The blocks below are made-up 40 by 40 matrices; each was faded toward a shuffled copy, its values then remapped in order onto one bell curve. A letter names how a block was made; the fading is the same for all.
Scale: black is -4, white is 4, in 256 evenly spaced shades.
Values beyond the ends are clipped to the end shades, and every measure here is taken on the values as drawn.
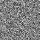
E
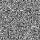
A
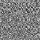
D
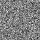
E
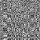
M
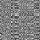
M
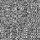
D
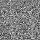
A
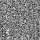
E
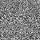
A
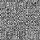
D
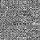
D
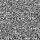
A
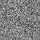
E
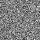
A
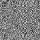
D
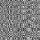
M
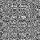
D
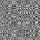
M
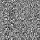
D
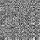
D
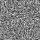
E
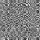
M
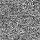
E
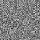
D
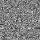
A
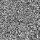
E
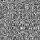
D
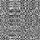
M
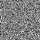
A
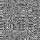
D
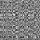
M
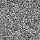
E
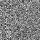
E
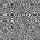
M
